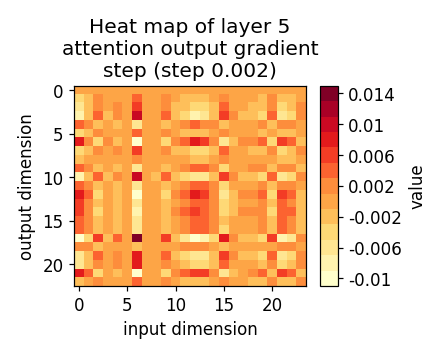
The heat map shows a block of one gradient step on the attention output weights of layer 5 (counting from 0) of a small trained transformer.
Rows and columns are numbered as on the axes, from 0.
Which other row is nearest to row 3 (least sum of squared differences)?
10
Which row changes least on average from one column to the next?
0
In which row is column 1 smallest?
17
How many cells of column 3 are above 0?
1
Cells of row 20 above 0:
7
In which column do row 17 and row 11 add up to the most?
6
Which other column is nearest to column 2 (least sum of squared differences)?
9
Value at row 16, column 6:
-0.006
